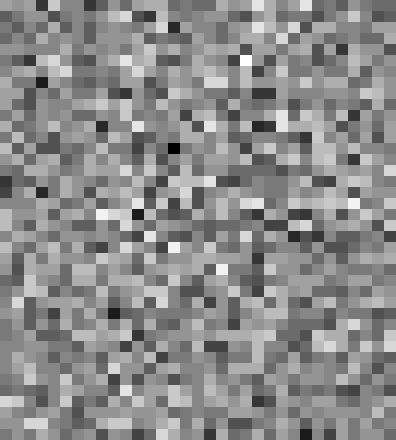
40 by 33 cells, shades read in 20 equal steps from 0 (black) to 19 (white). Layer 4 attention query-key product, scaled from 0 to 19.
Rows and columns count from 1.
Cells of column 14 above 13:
7
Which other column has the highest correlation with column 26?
12
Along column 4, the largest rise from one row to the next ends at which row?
19
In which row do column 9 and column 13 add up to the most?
20
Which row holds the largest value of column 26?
1
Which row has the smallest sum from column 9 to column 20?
29
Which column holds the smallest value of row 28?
18
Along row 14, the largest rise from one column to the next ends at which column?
16
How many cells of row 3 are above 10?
15
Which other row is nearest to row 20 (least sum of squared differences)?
24
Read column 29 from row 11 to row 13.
14 6 12
